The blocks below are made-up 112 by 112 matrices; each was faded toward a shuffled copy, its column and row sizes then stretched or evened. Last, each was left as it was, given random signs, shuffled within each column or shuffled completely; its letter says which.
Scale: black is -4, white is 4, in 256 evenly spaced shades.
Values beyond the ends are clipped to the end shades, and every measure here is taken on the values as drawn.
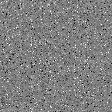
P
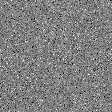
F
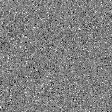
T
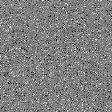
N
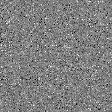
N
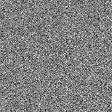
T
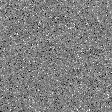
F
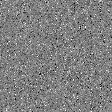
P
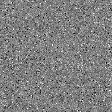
N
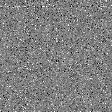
T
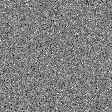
F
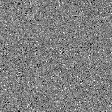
N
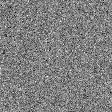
F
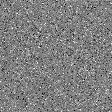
F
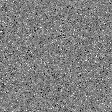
F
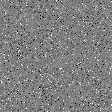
P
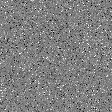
F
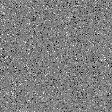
N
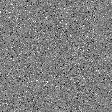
P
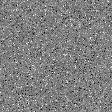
P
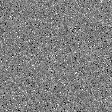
P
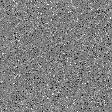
P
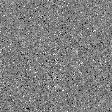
T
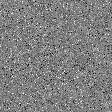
F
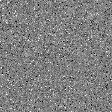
P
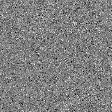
T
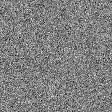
F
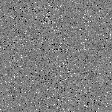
T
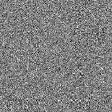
N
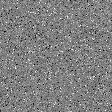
F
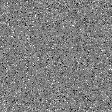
T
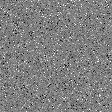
F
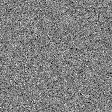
F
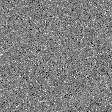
F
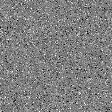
T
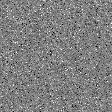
P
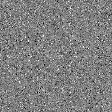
T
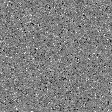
F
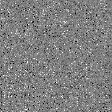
N
